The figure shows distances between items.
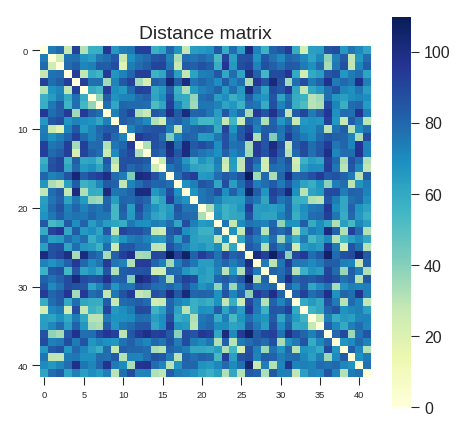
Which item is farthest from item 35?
16
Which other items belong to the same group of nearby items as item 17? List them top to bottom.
1, 2, 10, 36, 39
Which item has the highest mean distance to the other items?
26
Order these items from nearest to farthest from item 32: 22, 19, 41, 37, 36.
41, 19, 22, 37, 36
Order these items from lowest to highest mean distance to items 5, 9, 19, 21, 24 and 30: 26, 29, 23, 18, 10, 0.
23, 0, 18, 10, 29, 26
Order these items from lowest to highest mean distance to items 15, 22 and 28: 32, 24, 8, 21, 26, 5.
32, 24, 21, 5, 8, 26
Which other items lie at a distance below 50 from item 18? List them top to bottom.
0, 3, 5, 33
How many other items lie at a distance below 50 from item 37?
3
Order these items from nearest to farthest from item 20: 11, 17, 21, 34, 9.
21, 9, 11, 34, 17
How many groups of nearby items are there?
8
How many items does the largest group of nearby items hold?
9
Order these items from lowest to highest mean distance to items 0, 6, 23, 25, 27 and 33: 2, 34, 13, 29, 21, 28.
28, 34, 21, 29, 2, 13
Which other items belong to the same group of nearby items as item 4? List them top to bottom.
8, 12, 13, 26, 31
